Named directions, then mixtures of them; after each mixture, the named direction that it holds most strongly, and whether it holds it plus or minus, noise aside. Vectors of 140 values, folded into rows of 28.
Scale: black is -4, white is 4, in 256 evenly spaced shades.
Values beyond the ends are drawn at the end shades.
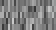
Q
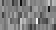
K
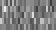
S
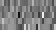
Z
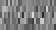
S, plus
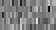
K, plus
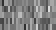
S, minus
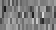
S, minus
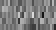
Z, minus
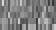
K, minus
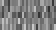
Z, plus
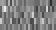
S, plus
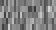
Q, plus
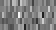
Z, minus
